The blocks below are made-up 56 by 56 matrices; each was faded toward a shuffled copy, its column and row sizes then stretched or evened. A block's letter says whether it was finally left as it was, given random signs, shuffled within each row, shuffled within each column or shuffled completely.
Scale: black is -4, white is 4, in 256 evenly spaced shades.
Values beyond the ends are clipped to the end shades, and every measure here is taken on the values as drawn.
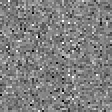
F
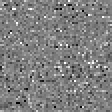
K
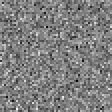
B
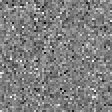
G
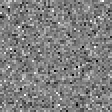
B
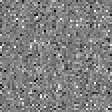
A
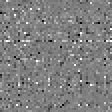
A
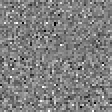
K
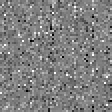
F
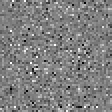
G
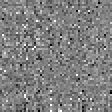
A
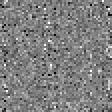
F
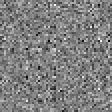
A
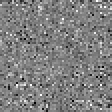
G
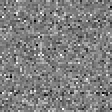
K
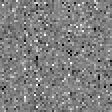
F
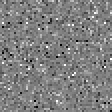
B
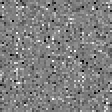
F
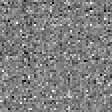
G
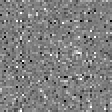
A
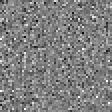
F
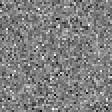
B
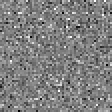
K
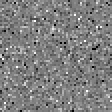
B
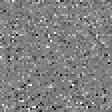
K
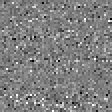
K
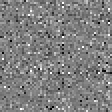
G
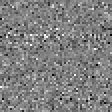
K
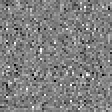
A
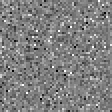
B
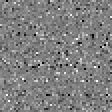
K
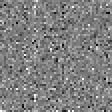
G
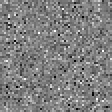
F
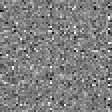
A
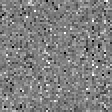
F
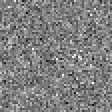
B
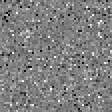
B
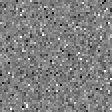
B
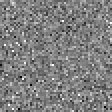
B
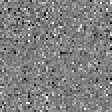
A
